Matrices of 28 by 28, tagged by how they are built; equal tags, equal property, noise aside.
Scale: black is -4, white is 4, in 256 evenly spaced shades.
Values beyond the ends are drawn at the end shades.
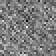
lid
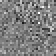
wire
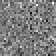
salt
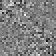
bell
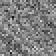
lid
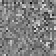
wire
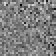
wire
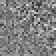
wire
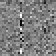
salt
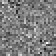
bell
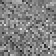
lid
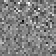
wire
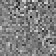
wire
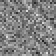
lid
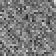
lid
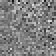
wire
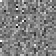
salt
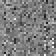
salt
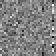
salt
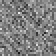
lid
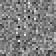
salt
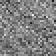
lid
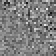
wire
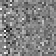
salt
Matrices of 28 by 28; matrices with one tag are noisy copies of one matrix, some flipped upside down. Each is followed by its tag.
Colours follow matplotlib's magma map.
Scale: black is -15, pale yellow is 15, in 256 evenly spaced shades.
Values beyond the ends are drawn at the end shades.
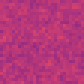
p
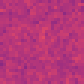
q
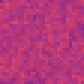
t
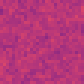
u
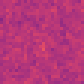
q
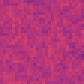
t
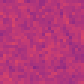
t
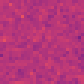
p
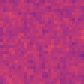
t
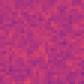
q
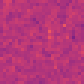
t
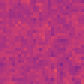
q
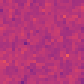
u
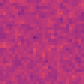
p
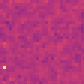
p
